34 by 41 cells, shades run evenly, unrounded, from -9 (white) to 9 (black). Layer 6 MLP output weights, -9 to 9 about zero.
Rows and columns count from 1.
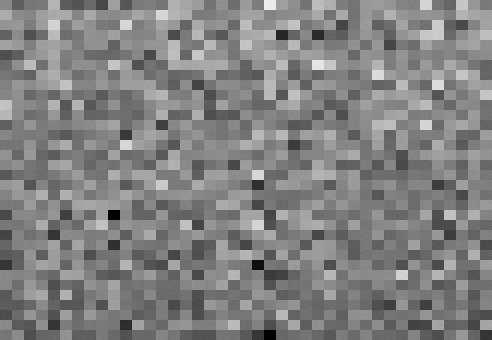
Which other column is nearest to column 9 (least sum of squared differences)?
8
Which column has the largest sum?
1
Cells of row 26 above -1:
29
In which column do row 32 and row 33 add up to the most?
5
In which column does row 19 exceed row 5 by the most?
22
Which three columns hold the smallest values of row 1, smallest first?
23, 36, 39
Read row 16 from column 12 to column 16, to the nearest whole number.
1 0 3 -3 0
